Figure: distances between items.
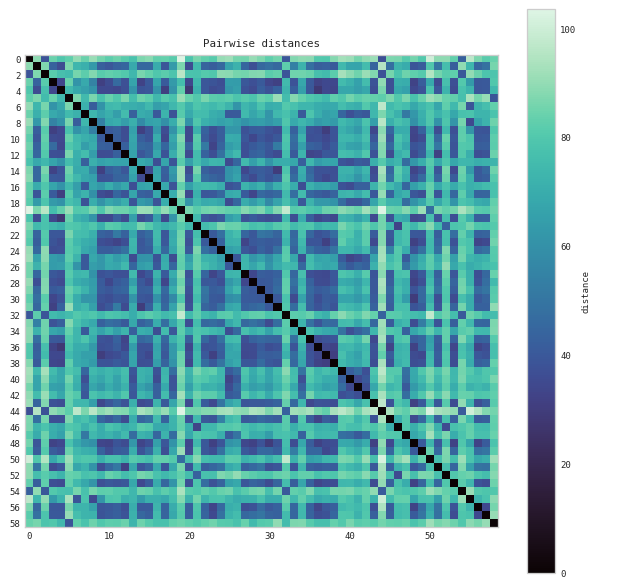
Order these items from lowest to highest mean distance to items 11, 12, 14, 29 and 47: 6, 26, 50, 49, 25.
49, 25, 26, 6, 50
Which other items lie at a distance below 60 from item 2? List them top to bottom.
0, 32, 44, 54
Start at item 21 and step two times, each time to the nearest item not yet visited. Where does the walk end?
52
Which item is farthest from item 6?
44
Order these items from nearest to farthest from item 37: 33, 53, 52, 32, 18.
53, 33, 18, 32, 52
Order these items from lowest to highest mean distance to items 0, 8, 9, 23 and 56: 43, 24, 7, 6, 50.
43, 24, 6, 7, 50
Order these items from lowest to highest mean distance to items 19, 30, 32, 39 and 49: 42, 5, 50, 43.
43, 42, 50, 5
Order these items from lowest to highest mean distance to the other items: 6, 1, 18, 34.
1, 18, 34, 6
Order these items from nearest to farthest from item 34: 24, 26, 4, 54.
26, 4, 24, 54
